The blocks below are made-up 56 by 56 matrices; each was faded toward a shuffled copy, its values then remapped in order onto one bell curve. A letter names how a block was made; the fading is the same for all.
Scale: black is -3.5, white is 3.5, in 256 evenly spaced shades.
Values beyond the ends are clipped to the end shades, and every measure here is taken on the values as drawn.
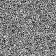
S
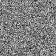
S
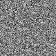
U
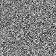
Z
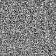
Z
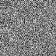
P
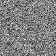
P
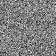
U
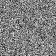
S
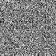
P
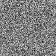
Z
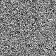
U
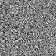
P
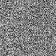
P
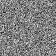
S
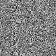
Z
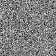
Z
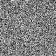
S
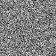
Z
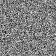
U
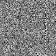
Z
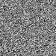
U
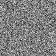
S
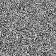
U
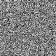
U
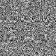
P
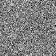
Z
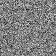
S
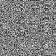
P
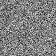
S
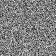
S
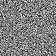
U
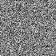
Z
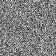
Z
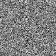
Z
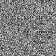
P
